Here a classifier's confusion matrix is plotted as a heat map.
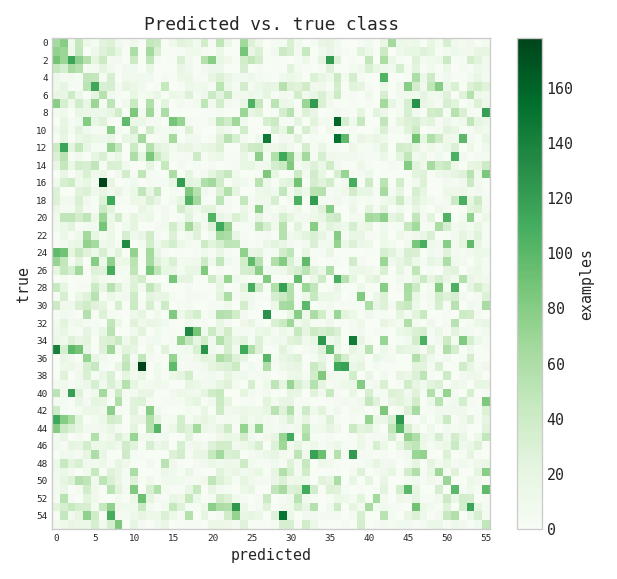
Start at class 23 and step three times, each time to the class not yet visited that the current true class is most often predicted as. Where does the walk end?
27
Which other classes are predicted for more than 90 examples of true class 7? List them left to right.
25, 33, 46
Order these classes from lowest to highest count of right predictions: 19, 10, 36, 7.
19, 10, 7, 36
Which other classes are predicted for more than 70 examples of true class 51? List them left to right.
10, 32, 45, 55
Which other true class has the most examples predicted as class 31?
18
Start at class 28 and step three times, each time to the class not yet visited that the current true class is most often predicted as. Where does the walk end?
30
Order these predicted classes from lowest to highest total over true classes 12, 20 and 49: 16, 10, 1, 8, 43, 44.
16, 43, 44, 8, 10, 1
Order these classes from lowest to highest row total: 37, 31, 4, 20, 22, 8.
4, 22, 8, 31, 37, 20
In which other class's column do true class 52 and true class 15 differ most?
55
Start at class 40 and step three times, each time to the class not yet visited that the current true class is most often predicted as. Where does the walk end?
0
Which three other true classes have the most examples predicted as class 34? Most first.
47, 38, 17
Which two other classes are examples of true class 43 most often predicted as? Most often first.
44, 0
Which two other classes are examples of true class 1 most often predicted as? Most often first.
24, 0
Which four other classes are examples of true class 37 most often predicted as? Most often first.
11, 36, 15, 27
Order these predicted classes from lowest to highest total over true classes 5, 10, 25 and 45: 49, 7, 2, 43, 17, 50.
2, 43, 17, 50, 49, 7
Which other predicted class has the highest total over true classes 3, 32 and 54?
29
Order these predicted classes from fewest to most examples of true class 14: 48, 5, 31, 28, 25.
31, 25, 28, 5, 48
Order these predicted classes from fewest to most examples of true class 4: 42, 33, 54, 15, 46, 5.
15, 54, 33, 5, 46, 42
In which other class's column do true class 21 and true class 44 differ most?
13
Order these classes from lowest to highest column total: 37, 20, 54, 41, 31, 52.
41, 37, 54, 52, 20, 31
